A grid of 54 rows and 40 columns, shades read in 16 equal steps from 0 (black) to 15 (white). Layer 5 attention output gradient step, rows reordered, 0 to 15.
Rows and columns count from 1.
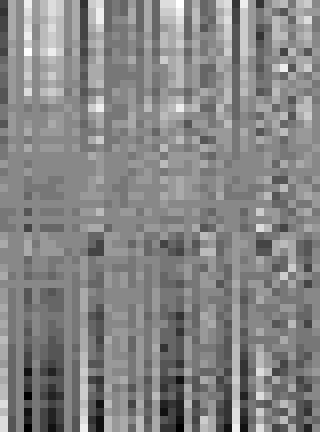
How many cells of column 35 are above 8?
19
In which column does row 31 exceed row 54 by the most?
4
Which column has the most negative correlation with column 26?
12
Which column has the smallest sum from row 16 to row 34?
36
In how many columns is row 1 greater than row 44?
25
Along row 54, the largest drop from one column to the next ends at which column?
31
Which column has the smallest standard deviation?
3
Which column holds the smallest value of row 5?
33
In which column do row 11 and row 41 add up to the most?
37
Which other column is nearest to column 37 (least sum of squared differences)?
27
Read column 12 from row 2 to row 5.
11 11 10 9
